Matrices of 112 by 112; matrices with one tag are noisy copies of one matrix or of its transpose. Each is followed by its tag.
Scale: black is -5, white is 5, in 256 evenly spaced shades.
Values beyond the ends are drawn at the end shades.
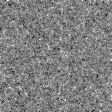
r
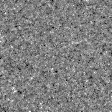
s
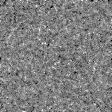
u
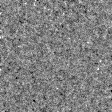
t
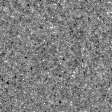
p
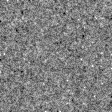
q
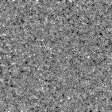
t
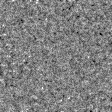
t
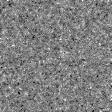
r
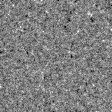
s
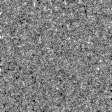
t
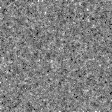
r
